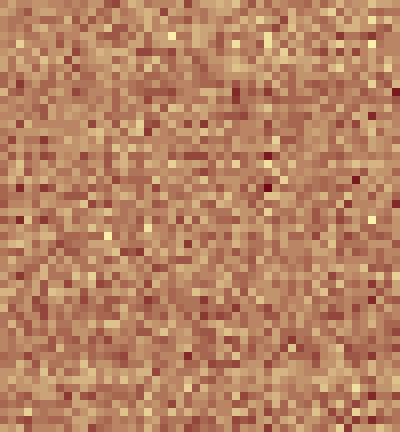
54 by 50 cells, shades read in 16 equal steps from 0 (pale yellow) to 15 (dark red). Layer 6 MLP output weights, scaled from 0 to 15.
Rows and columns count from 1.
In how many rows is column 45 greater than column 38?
23
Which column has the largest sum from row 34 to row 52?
27
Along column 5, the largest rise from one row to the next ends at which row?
38
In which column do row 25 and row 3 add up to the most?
10
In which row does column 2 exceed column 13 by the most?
18
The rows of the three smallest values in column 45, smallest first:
49, 52, 21
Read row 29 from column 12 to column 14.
3 6 5
